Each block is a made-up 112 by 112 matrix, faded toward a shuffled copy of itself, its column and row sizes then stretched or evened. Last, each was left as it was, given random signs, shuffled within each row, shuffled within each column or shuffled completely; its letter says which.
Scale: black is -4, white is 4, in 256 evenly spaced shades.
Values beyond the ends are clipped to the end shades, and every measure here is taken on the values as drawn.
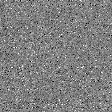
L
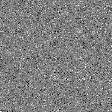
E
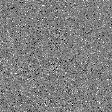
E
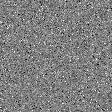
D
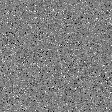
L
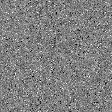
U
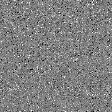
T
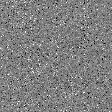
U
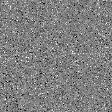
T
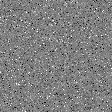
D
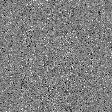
U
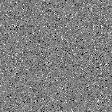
T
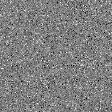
T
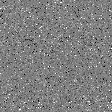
L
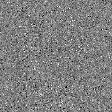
E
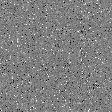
U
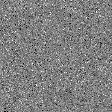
U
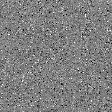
T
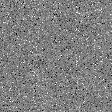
U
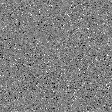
L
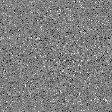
E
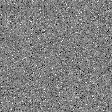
U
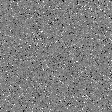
D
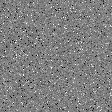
D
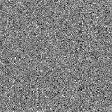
E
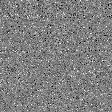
L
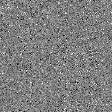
T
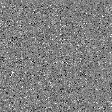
T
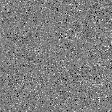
T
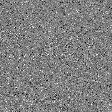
L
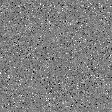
L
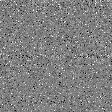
L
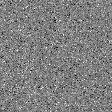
L
